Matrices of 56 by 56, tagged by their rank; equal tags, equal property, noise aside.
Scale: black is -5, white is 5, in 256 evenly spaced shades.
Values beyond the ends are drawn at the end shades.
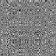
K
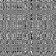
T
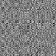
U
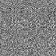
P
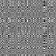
T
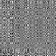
T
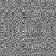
K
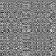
U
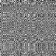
U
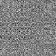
P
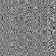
K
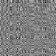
U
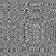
U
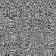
P
